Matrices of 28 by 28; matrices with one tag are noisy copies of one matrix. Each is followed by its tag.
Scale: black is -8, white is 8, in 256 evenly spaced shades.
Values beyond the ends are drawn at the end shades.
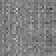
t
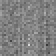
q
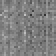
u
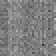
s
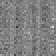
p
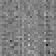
q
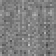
q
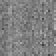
s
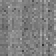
s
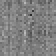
u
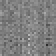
q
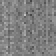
u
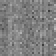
s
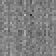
u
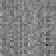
q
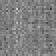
t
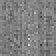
q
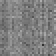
s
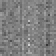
q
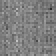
t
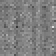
p
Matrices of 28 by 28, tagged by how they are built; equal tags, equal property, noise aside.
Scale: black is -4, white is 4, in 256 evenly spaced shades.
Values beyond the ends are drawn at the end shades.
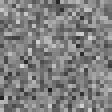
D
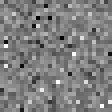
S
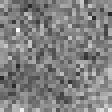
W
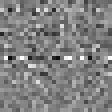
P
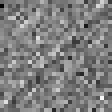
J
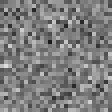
D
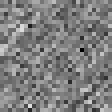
J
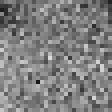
W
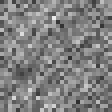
J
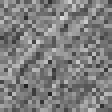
J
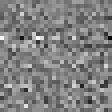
P
